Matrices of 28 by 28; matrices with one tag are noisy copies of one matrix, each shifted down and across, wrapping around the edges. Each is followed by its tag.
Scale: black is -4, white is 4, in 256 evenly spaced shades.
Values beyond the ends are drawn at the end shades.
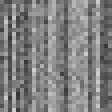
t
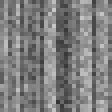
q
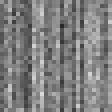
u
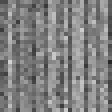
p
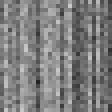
t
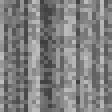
q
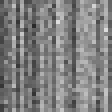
t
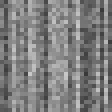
t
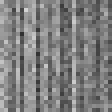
p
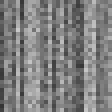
u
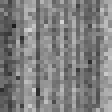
q
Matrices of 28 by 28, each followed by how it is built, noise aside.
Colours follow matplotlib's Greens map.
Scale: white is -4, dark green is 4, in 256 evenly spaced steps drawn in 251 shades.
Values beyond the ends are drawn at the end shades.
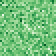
diagonal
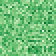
blocks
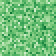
repeating rows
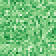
blocks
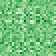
low rank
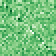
diagonal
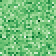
low rank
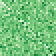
diagonal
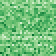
blocks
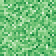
repeating rows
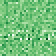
uneven rows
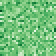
low rank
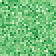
diagonal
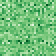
uneven rows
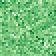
diagonal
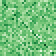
diagonal
